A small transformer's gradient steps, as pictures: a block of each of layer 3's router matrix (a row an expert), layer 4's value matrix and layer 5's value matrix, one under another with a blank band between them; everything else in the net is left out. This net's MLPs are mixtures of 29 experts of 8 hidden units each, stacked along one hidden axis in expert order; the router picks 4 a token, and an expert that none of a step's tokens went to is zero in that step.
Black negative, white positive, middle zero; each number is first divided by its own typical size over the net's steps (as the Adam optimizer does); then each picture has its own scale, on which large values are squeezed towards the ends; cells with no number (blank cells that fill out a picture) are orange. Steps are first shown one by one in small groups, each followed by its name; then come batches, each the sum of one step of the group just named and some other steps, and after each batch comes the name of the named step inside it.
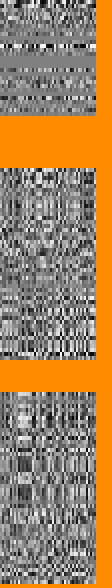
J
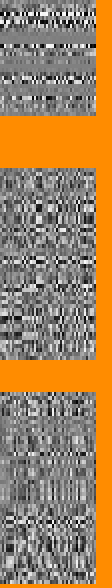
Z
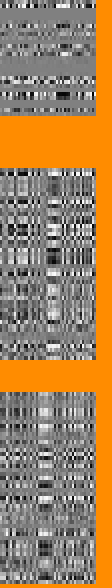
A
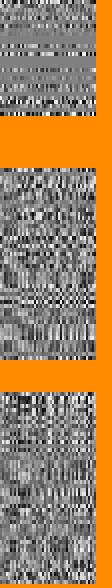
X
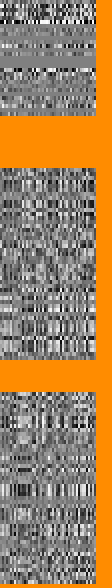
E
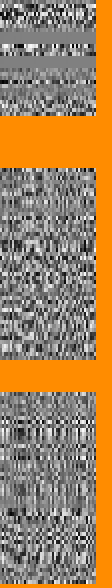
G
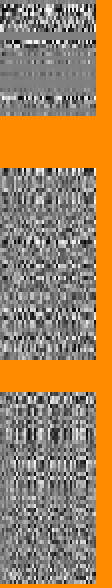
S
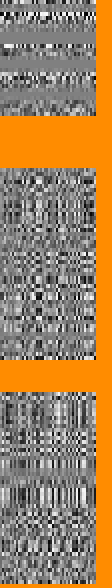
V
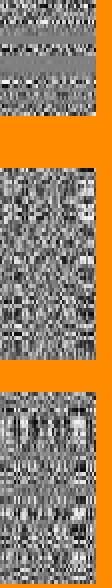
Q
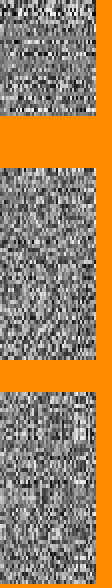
S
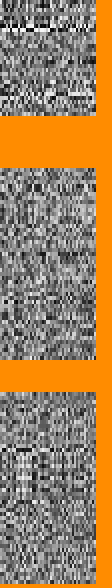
Q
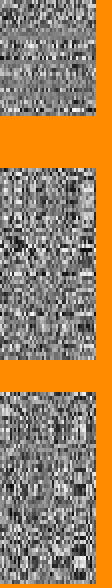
G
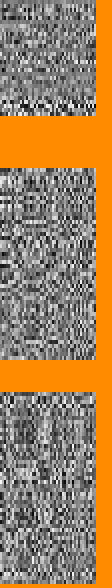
S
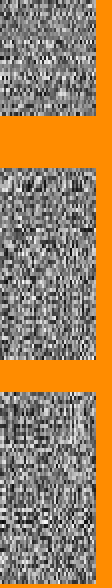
V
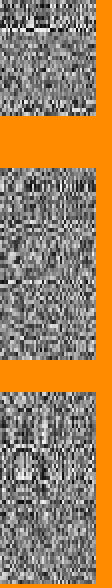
E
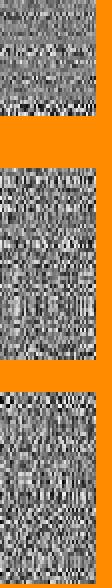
V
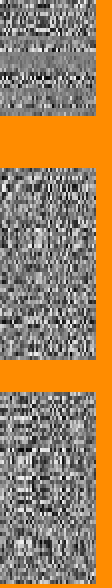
Z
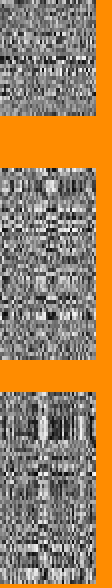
J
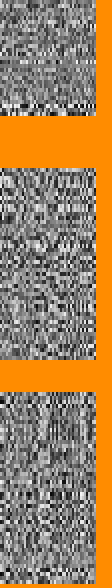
G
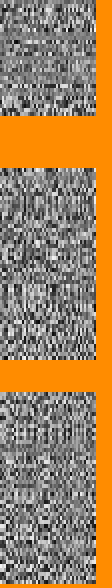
S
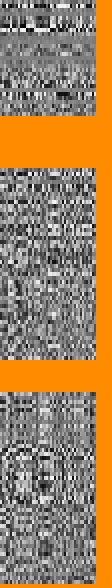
A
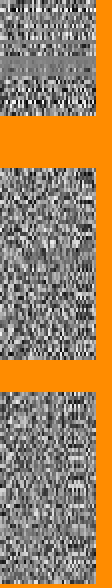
J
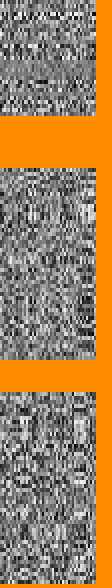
Q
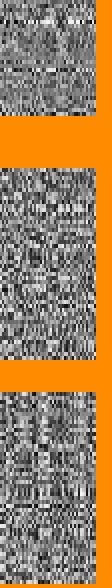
E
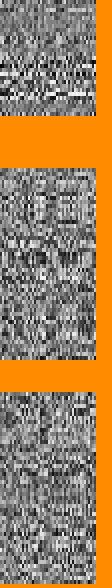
X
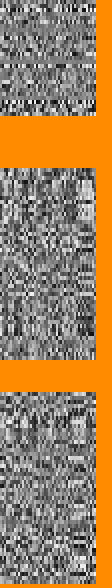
Q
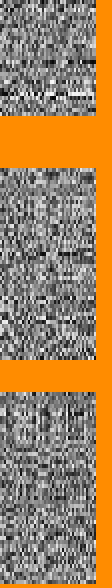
J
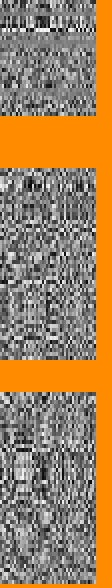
X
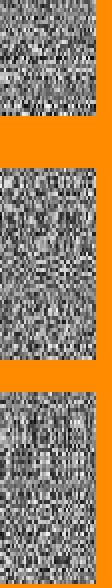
Q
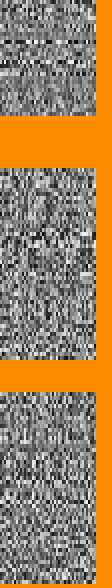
S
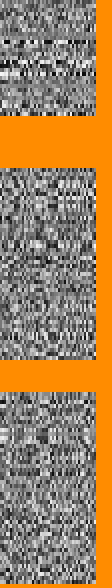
G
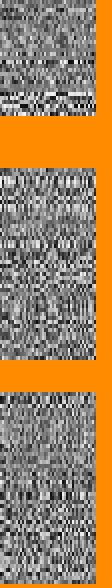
G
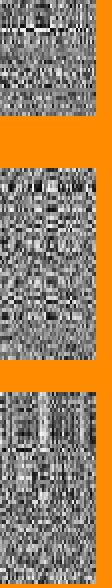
G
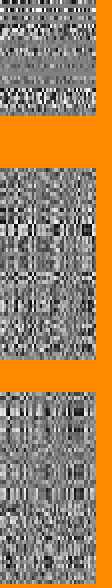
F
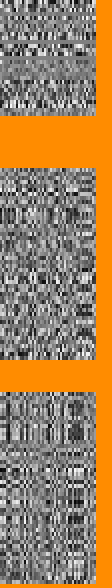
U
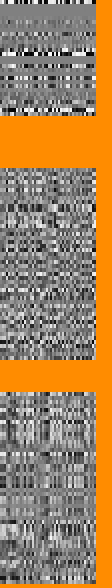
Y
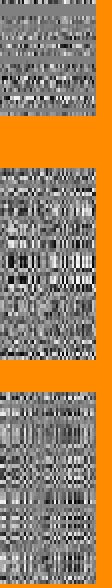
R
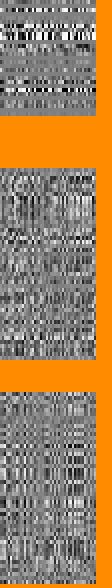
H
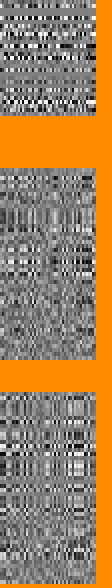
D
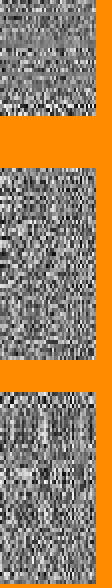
F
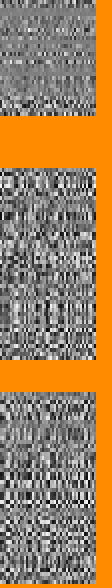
R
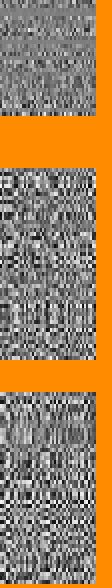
R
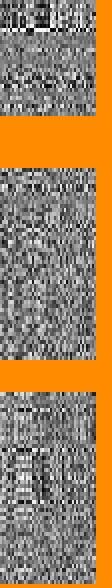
R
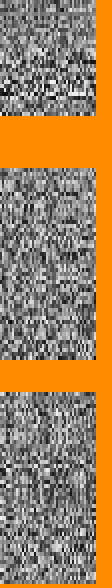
U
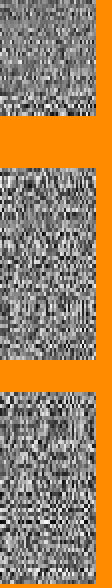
R
